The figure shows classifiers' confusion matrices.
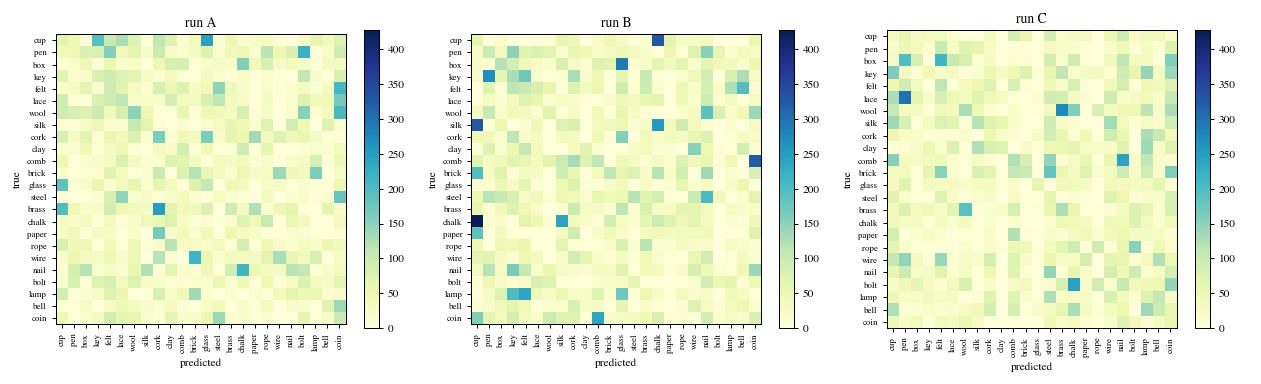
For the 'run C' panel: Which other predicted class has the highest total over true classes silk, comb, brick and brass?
steel
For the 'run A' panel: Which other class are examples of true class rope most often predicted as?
clay
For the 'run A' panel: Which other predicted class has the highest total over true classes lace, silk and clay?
coin
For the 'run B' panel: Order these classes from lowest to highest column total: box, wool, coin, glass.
wool, box, coin, glass
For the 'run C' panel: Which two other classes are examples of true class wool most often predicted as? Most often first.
brass, chalk
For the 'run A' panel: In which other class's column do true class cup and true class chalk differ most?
glass
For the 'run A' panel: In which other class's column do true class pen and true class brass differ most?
bolt
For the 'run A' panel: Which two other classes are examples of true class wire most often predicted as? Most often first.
brick, cork
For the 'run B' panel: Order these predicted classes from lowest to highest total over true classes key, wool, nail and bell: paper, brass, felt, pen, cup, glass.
paper, cup, brass, glass, felt, pen
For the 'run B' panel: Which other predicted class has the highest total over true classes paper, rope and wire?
cup
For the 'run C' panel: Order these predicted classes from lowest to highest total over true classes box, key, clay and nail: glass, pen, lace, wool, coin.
glass, wool, lace, pen, coin
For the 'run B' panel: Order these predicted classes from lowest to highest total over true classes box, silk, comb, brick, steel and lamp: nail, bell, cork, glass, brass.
bell, brass, cork, nail, glass
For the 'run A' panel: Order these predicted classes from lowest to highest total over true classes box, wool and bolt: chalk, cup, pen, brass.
brass, cup, pen, chalk
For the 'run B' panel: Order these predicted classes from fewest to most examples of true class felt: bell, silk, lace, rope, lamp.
silk, rope, lace, lamp, bell
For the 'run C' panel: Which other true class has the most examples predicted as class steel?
brick
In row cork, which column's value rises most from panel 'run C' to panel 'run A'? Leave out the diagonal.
glass
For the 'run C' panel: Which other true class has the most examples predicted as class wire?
silk
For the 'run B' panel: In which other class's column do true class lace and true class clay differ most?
wire
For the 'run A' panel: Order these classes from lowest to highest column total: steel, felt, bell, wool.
bell, steel, wool, felt
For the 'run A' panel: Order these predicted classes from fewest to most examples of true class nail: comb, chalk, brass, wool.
comb, wool, brass, chalk
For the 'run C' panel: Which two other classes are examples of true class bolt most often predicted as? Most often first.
chalk, coin
